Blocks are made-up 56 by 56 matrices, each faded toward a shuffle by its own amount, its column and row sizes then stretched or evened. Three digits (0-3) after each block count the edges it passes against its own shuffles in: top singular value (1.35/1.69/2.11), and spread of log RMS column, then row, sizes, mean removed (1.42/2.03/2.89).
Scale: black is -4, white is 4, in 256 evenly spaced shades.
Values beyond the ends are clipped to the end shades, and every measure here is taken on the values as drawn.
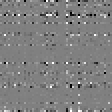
3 2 3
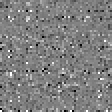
0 1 2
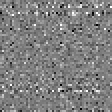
2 1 2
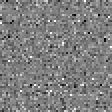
0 0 2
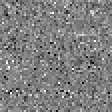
1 0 1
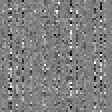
1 3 0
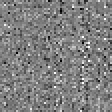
1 2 0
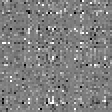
2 2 2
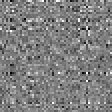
3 1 2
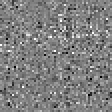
1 1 1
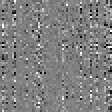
2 3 1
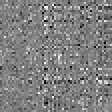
3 2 1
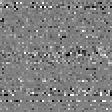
1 0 3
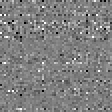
1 1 2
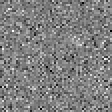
2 0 1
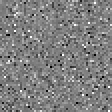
0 0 0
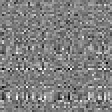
3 1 2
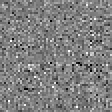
2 0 1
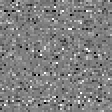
2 0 2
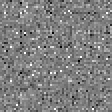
1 0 1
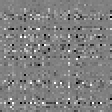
2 2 3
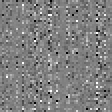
1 3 1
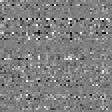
2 1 3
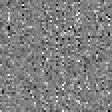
1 2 0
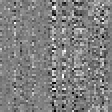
3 3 0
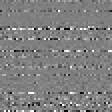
2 0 3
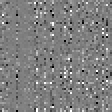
1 3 1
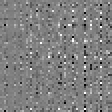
2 3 1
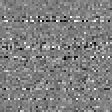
1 0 3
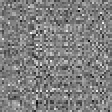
3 2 0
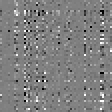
3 3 2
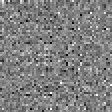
2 1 1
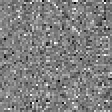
2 1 0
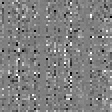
2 3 2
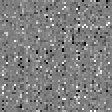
0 2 0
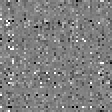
0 2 2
